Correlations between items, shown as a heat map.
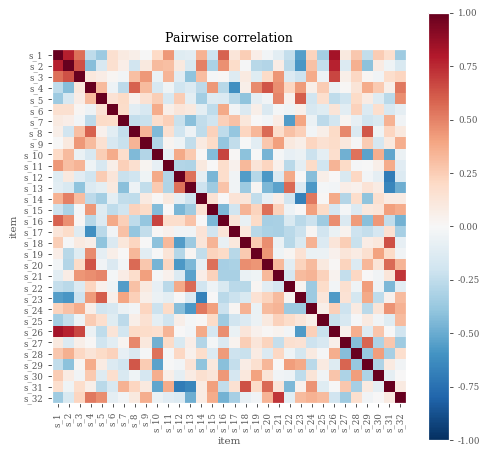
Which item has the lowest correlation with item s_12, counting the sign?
s_31
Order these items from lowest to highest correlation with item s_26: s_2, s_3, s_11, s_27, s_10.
s_27, s_10, s_11, s_3, s_2
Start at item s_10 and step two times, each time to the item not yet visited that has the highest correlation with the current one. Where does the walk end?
s_1
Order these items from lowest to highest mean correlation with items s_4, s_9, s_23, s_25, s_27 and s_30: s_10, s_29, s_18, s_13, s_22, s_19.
s_10, s_13, s_18, s_22, s_19, s_29
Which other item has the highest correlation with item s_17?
s_7
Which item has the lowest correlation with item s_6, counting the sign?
s_15
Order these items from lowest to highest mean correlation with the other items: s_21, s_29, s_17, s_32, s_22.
s_17, s_22, s_29, s_32, s_21
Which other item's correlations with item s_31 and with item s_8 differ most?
s_22
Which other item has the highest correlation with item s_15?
s_20
